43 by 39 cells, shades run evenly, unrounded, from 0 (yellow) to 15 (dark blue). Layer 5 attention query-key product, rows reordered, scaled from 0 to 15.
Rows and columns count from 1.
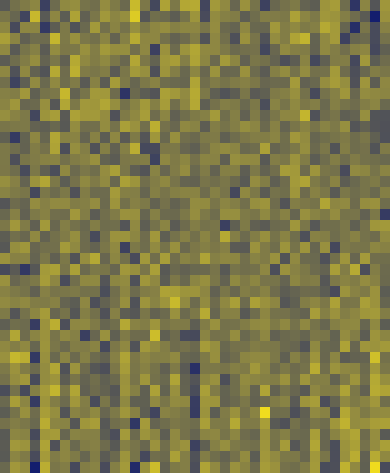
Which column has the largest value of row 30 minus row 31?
4
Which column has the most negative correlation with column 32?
20
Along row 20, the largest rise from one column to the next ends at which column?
39
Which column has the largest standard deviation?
38
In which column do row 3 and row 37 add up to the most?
36
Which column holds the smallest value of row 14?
14
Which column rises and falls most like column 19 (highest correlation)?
17
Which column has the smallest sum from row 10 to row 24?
30
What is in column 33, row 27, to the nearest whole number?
10
